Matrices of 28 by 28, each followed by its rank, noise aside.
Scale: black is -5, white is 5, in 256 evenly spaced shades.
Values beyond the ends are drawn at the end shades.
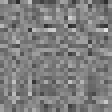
four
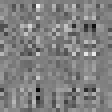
three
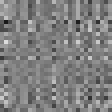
two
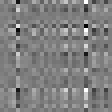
one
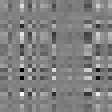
one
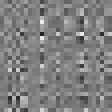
two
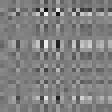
one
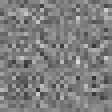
four
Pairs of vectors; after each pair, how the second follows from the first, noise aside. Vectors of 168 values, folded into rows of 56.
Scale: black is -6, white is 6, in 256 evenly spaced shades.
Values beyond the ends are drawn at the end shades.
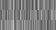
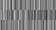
wrapped around, negated.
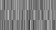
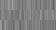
wrapped around, negated, shrunk.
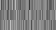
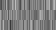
sign-scrambled.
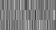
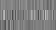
wrapped around, partly zeroed.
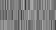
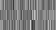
reversed, negated.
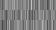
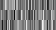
scaled up.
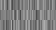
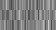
reversed, negated.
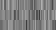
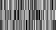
scaled up.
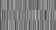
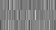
partly zeroed.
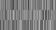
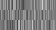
wrapped around, negated.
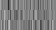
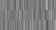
reversed, shrunk.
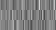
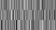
reversed, negated.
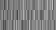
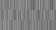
reversed, shrunk.
